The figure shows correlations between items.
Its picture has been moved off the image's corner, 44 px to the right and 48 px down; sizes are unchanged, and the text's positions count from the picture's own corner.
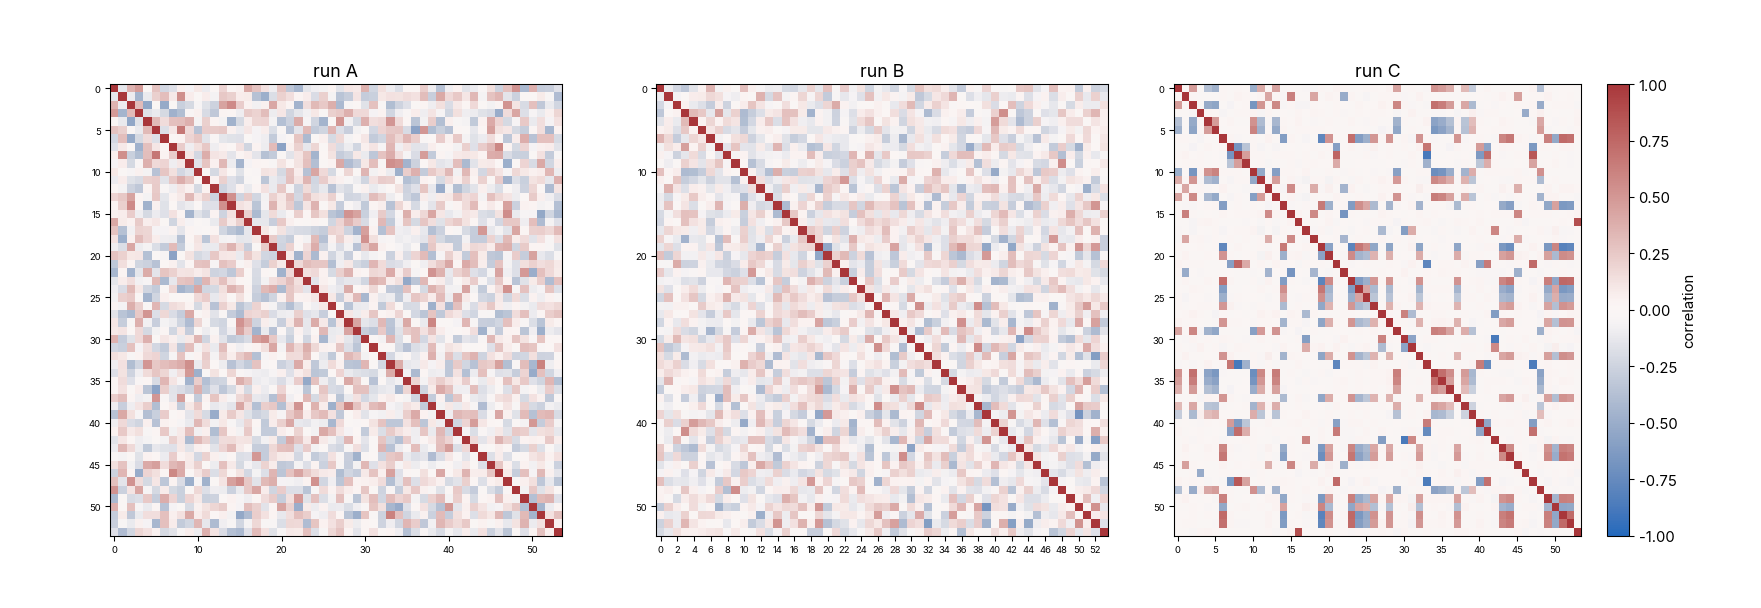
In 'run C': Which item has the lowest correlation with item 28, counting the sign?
19
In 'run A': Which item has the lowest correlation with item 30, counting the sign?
25
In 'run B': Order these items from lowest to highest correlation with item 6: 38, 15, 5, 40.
15, 38, 5, 40
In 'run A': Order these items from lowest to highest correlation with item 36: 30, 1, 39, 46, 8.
8, 46, 1, 30, 39
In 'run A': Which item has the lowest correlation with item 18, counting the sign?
1
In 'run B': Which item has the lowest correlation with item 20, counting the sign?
19
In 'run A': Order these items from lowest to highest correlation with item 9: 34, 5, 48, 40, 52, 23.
52, 40, 48, 5, 23, 34
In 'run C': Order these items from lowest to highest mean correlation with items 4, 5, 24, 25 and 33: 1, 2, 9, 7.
2, 9, 1, 7
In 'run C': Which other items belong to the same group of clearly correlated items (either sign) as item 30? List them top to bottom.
17, 27, 31, 42
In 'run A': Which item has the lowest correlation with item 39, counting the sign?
12
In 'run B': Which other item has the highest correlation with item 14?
52
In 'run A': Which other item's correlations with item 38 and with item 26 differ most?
28
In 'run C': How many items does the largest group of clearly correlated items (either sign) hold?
17
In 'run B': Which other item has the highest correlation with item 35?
51
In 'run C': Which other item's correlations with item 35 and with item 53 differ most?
16
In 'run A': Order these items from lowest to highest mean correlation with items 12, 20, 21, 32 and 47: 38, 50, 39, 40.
39, 38, 40, 50
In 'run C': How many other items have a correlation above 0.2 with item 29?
8
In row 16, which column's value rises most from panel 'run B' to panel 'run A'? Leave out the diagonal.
0
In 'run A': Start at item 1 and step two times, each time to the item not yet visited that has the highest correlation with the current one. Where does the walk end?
5
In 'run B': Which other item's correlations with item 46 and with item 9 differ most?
48
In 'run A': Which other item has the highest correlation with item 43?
40
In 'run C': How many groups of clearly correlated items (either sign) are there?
7
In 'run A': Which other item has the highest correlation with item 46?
7
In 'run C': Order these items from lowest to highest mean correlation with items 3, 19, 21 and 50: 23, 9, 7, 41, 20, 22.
23, 20, 7, 22, 9, 41
